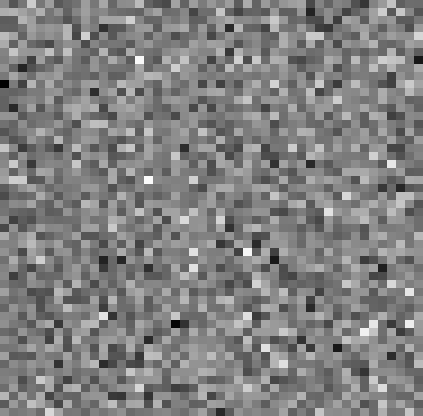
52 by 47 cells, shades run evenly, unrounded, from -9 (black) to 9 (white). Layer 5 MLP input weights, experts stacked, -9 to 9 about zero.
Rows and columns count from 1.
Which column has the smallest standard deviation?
19
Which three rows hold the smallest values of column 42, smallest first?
35, 33, 37
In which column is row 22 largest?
15
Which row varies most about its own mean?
8
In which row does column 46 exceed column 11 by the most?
12
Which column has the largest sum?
42
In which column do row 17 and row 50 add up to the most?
23
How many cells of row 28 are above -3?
42
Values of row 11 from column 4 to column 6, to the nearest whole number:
4 -1 3
